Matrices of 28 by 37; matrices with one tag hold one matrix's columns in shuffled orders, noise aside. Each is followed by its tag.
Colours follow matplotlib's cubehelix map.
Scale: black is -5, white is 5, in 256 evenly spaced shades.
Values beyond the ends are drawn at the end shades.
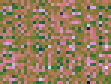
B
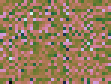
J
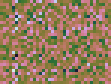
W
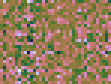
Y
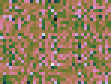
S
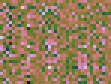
B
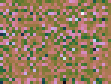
J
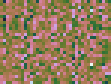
S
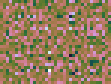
W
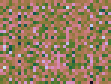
B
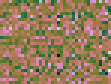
W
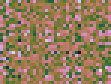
Y
